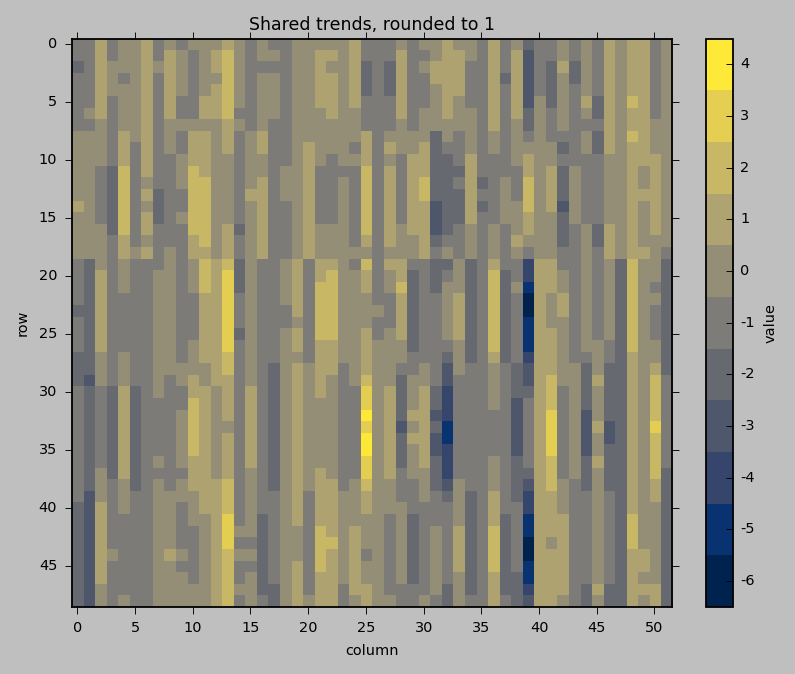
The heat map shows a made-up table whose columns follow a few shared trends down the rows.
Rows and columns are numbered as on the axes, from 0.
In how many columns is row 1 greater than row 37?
28
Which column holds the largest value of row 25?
13
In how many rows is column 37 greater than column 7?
4
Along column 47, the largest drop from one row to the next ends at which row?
19
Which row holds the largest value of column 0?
14
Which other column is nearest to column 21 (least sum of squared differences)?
22
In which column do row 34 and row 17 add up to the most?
25
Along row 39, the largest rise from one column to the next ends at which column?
40
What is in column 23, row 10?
0
